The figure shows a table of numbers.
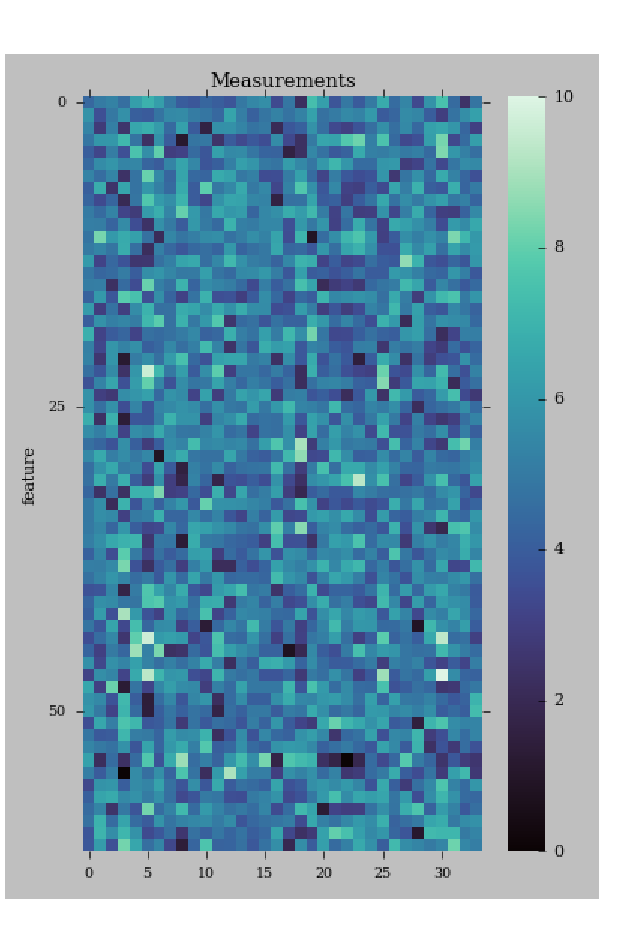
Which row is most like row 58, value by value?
15
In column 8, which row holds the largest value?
54
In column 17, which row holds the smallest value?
45
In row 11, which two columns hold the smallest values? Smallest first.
19, 6
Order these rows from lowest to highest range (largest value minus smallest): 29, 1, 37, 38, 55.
1, 37, 38, 29, 55
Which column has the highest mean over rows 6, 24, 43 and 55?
12
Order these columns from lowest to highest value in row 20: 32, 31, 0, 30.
30, 32, 31, 0
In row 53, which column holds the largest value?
10
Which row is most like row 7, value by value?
33
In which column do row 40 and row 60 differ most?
3
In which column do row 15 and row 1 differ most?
5
